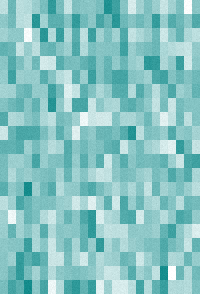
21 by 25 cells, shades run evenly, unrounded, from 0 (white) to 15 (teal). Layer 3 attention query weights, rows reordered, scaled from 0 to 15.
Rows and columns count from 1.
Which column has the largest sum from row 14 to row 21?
4
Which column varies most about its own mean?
7
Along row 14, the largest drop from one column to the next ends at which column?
5
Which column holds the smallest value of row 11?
22
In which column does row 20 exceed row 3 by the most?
21
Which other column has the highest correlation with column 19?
8
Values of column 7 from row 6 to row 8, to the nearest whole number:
8 12 14
